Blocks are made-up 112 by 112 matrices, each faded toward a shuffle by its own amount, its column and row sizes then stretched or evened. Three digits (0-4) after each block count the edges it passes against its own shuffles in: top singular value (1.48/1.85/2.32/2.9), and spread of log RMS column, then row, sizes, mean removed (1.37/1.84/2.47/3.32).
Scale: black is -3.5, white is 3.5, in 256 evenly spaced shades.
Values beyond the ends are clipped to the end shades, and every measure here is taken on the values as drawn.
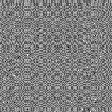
4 1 1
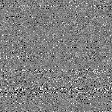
2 1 4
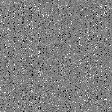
0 3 0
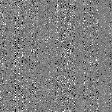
0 4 0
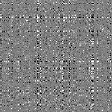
4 4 3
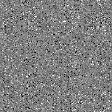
1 2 2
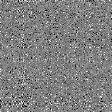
2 2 3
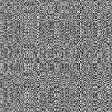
4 4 0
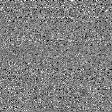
1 0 3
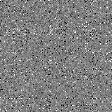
1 2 2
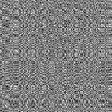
4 2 2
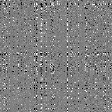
3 4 3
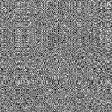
4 2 2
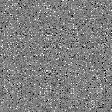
2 1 1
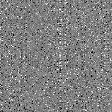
2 2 0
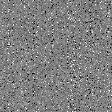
0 3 0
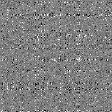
3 3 3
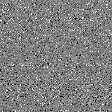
1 0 3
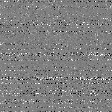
0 1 4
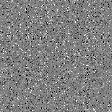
2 2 0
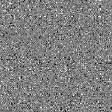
2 1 2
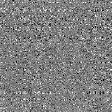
2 2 3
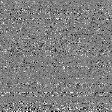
1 0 4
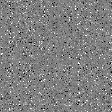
0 3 1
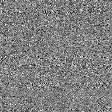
0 0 3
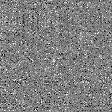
2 0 1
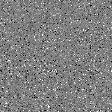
0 1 2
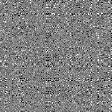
3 3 3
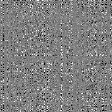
2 4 3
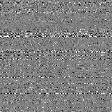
3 0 4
